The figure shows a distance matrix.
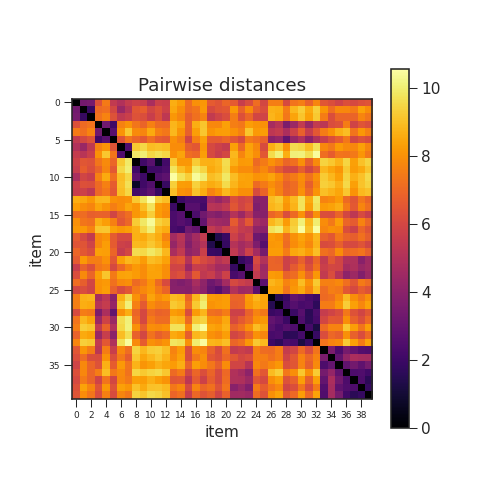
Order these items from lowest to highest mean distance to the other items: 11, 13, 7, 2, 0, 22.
22, 0, 2, 13, 11, 7
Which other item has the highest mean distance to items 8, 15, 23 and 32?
7
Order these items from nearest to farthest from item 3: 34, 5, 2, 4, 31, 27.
5, 4, 31, 27, 34, 2
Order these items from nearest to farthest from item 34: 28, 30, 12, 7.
28, 7, 30, 12
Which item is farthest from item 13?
10
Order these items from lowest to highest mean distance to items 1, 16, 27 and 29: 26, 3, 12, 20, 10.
26, 3, 20, 12, 10
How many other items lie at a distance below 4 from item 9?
4
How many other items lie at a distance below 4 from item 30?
6
